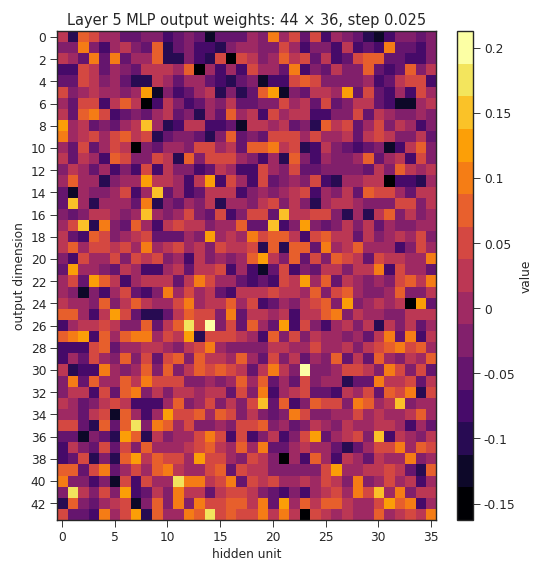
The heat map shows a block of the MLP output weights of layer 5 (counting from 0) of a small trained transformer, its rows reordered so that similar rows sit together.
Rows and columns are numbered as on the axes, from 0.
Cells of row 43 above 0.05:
11
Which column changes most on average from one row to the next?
1
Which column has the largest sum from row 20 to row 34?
14
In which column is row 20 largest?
19
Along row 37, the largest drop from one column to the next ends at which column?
20
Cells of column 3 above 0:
18
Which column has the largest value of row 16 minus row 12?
21
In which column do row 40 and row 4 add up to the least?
7
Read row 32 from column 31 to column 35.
0.075 0.05 0.1 -0.1 0.05
